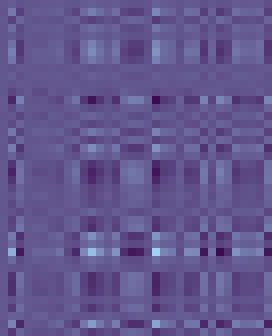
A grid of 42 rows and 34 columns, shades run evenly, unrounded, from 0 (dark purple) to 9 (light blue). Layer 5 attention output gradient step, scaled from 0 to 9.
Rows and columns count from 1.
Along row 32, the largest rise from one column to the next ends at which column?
20
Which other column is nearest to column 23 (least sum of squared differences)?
19
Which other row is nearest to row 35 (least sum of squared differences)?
36
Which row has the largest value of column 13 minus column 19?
32
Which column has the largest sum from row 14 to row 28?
28
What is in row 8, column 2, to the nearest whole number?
5
